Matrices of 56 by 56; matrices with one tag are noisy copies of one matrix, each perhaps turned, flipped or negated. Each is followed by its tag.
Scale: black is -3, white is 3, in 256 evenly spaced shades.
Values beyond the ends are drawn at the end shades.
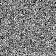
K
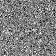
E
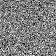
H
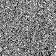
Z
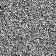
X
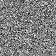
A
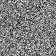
A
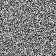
A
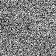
Z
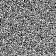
K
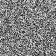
K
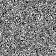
K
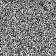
K
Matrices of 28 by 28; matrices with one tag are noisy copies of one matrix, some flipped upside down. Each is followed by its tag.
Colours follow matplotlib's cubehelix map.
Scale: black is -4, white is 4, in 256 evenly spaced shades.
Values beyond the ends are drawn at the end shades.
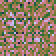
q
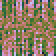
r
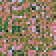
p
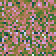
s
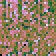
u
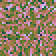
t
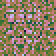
q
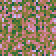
p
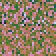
s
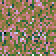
s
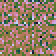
s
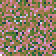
t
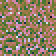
t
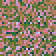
t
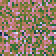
s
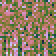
u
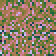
s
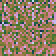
s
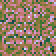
q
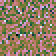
t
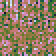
u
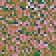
t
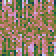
r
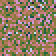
t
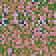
s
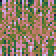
r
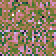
s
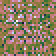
q
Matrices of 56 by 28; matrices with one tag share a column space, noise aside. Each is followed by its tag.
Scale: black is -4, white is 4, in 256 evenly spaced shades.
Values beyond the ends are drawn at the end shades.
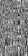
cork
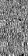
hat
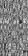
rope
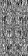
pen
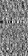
rope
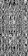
pen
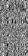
rope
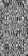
pen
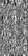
pen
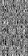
cork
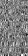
hat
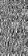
hat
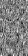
hat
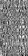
cork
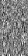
hat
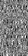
cork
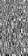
hat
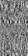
rope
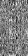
pen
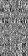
rope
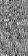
hat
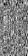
pen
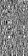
cork
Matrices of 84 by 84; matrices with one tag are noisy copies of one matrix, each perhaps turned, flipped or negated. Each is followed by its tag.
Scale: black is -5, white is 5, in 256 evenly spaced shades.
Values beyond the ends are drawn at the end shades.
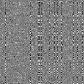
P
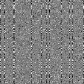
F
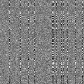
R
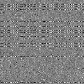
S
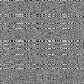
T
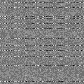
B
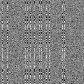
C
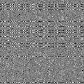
S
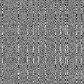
B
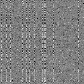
P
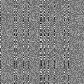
T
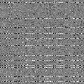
B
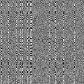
R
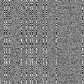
S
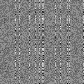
T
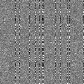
T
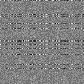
T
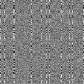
F
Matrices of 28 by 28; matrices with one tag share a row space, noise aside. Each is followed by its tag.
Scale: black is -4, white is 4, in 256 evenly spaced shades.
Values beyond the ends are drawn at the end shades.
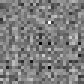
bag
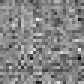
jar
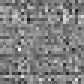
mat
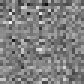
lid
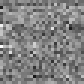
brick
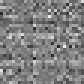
brick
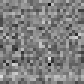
bag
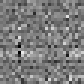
mat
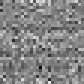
bag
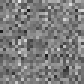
mat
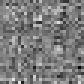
jar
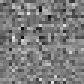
lid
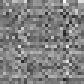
mat
